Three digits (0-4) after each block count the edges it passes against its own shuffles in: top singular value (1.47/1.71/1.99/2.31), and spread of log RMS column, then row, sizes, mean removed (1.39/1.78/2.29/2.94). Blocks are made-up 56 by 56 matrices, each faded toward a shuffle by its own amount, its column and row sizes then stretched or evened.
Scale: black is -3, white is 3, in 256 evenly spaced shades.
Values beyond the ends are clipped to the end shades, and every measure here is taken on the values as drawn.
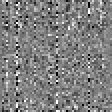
1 4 2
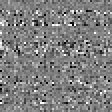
1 2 4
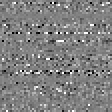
0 0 4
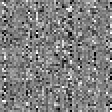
1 4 0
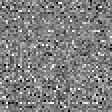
2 0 3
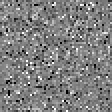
1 0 0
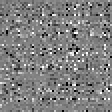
2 3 4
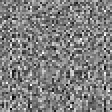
3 2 0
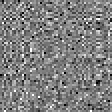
4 1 1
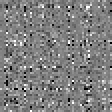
0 4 3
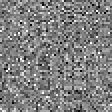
3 0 0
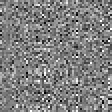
2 3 0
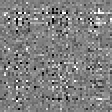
3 3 3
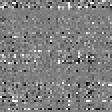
0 2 4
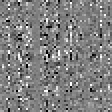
2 4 2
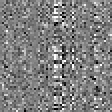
4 4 1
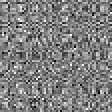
4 1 0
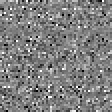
0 1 3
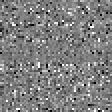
0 2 2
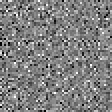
4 1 0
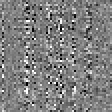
2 4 1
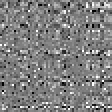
4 2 3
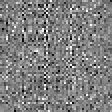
4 3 1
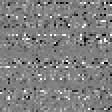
1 1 4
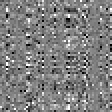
4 4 1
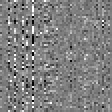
3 4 0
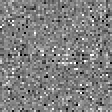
1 1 2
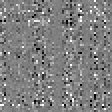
0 4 1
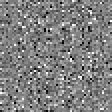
2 2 0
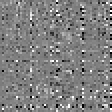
3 4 3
